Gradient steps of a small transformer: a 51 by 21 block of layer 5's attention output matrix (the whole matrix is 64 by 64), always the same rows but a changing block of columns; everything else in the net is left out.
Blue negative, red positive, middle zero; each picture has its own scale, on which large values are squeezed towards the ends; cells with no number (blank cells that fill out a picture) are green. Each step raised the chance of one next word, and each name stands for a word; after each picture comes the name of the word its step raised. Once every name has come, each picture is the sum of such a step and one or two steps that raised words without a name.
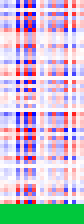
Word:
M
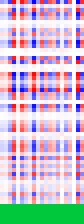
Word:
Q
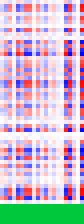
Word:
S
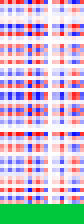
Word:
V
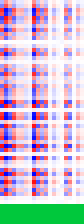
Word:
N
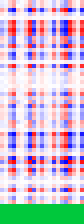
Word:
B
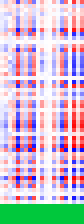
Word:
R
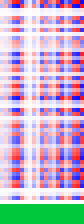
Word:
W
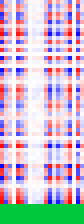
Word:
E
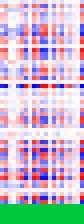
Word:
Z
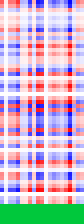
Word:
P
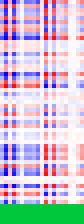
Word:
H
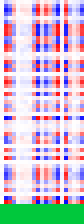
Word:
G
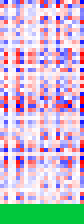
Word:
W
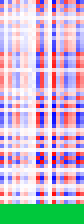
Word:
R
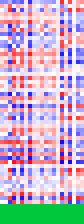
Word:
G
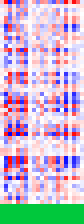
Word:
V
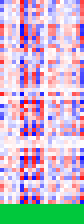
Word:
G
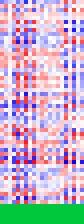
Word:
B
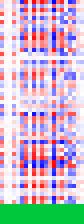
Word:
H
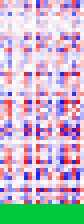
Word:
P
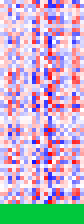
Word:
S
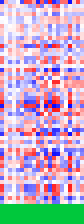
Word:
S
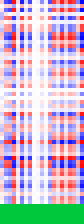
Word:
H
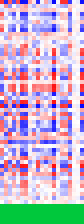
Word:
Q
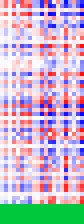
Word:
M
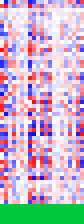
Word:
Z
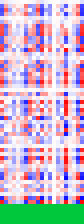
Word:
G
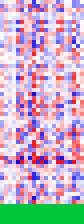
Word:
B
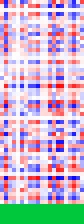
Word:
Z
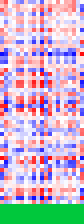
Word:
S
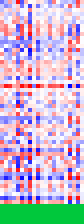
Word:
Z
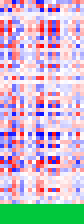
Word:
B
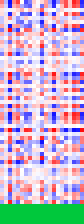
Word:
M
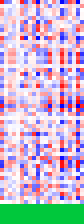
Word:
H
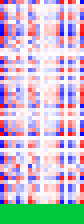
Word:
E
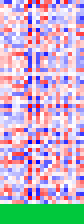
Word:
S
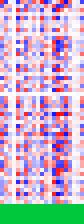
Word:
N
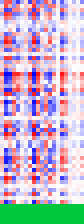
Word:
Q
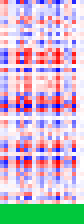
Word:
W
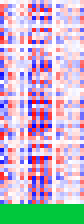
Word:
N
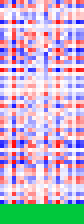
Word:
E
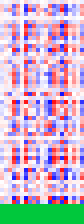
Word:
G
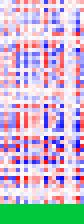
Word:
R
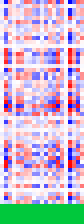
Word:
H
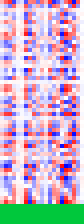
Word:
E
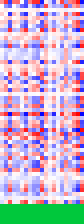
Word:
M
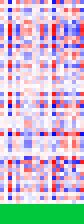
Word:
B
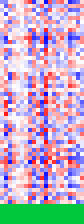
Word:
H
